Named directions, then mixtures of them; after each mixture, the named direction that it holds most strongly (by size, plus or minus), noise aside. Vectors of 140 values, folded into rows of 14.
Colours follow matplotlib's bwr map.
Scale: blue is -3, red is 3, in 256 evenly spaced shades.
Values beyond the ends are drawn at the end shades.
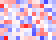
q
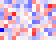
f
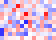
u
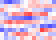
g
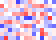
q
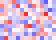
q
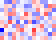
f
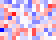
f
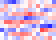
g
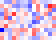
f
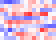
g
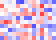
q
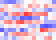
g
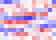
g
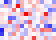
u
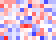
q
